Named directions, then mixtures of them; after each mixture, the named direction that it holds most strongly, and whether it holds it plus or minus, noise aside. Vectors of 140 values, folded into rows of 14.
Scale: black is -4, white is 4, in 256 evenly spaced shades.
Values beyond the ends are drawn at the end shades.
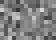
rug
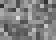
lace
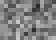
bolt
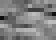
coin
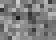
lace, minus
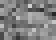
coin, plus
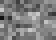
coin, plus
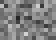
bolt, minus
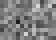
bolt, minus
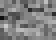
coin, plus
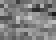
coin, plus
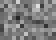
bolt, minus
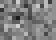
lace, minus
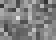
lace, plus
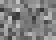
rug, minus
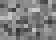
lace, plus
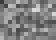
bolt, minus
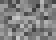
bolt, plus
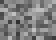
bolt, minus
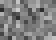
rug, minus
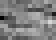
coin, plus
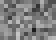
bolt, plus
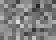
bolt, plus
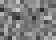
rug, minus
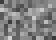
rug, plus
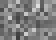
bolt, minus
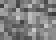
lace, plus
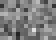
lace, plus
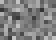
rug, minus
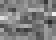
coin, minus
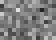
rug, minus
